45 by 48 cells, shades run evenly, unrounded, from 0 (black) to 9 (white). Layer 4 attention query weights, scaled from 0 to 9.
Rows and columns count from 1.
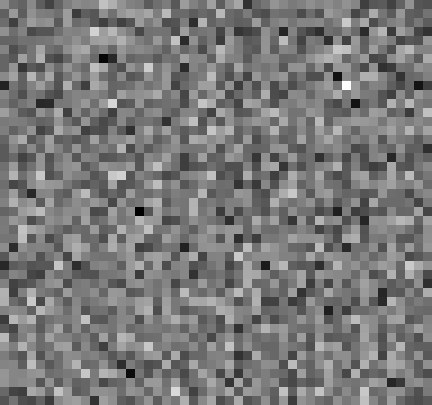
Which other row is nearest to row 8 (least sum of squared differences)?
11
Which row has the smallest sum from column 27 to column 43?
24
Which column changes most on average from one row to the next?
27
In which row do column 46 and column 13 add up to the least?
13
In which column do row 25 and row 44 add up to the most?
36
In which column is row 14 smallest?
19
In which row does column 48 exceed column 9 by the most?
30
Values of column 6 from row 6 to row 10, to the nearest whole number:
4 3 5 6 4
